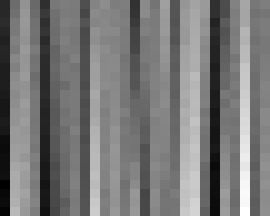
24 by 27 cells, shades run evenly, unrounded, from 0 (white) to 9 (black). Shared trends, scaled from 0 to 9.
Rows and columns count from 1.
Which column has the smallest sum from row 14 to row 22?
25
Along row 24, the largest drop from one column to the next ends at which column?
2
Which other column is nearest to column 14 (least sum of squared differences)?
23
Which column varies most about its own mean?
14
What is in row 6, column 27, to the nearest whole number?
5
